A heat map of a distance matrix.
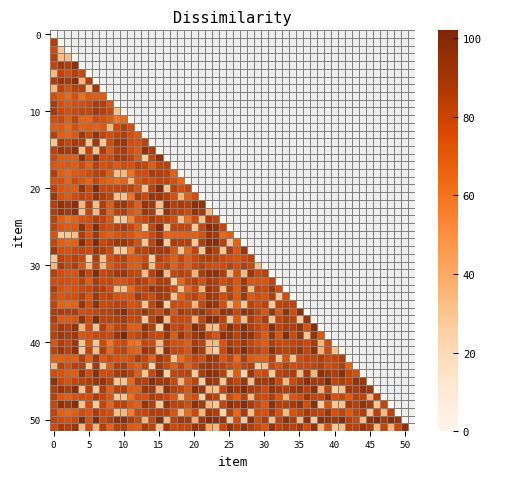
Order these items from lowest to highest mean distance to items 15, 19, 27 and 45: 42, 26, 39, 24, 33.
24, 33, 26, 42, 39
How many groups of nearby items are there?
9
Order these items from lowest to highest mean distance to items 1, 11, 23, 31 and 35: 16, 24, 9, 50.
16, 50, 24, 9
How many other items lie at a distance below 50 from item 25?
9
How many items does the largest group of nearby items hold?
11
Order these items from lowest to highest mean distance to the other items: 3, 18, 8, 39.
18, 8, 3, 39
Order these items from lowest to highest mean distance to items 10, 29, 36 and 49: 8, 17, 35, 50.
17, 8, 35, 50
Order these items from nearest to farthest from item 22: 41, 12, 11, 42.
41, 12, 11, 42
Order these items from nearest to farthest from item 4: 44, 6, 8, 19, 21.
6, 8, 19, 21, 44
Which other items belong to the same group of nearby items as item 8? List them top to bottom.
12
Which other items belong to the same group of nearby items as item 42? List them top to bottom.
17, 32, 34
